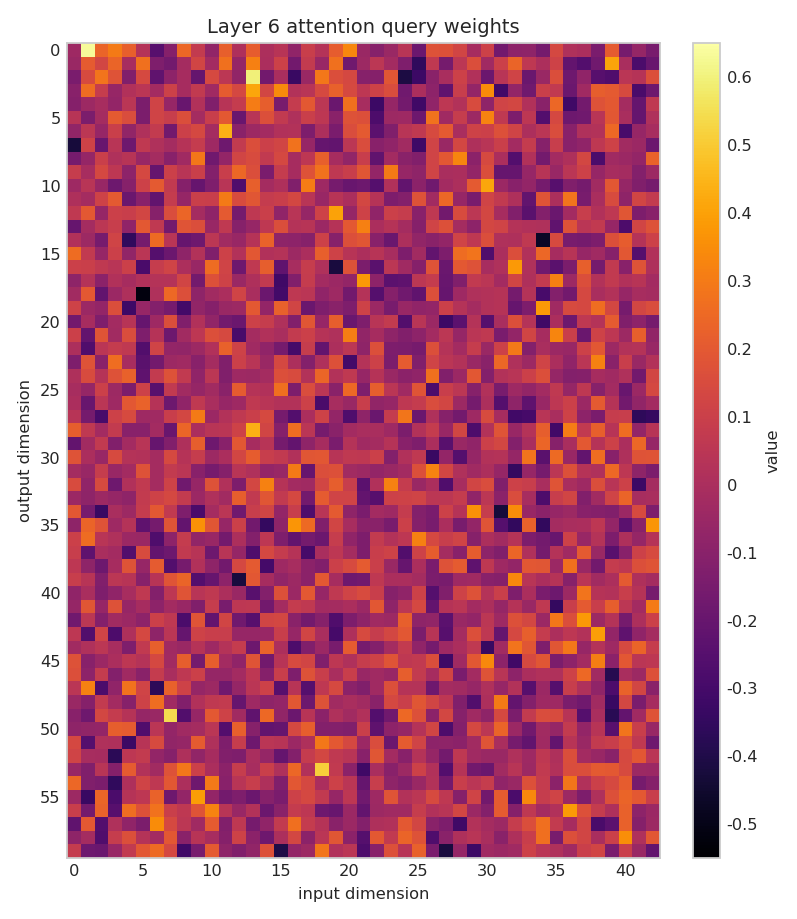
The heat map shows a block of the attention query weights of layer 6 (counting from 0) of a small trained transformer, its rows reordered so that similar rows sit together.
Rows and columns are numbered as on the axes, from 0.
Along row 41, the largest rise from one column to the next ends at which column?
36
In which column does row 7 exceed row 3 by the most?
31
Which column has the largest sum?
13
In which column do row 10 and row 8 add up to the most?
30
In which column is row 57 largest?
6
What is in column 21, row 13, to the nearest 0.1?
0.3
